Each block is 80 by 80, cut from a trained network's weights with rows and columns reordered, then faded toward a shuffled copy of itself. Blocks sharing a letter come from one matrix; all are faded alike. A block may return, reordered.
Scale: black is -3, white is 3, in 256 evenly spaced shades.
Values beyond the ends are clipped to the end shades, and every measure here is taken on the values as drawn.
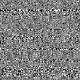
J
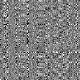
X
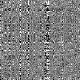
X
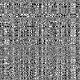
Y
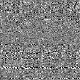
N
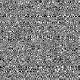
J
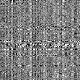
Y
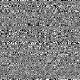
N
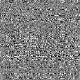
N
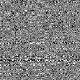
J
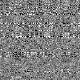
N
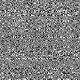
N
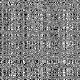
Y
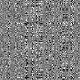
X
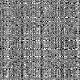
Y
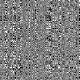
X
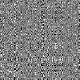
X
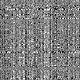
Y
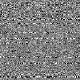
N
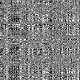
Y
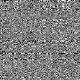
J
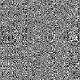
X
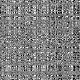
Y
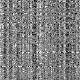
Y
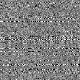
J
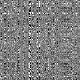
X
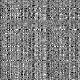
Y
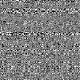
N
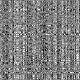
Y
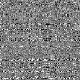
N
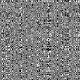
X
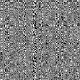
X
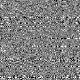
N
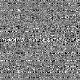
N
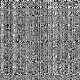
Y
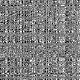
Y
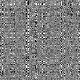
X
